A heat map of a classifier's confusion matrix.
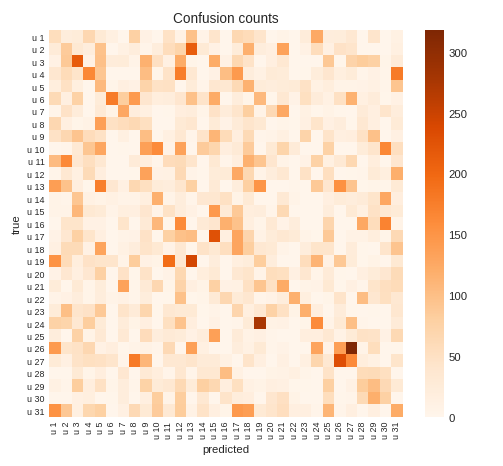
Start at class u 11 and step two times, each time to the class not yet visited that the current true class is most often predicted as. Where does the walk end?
u 13
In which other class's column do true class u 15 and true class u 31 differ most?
u 1
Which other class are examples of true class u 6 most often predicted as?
u 8
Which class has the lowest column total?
u 22
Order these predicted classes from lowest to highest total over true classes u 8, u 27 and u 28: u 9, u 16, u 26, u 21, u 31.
u 21, u 31, u 16, u 9, u 26
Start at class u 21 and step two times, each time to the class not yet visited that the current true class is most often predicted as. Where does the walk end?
u 18
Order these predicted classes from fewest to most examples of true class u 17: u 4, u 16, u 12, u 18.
u 16, u 4, u 18, u 12
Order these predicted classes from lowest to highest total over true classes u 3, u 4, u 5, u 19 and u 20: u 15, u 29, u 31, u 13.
u 29, u 15, u 13, u 31
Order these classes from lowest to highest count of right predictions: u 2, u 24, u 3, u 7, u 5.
u 2, u 5, u 7, u 24, u 3
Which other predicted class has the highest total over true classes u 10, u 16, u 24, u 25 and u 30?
u 12
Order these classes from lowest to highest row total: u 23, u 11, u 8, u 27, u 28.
u 28, u 8, u 23, u 11, u 27
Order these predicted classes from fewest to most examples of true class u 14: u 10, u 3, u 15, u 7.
u 7, u 15, u 3, u 10
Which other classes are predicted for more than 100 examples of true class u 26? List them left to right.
u 1, u 13, u 24, u 27
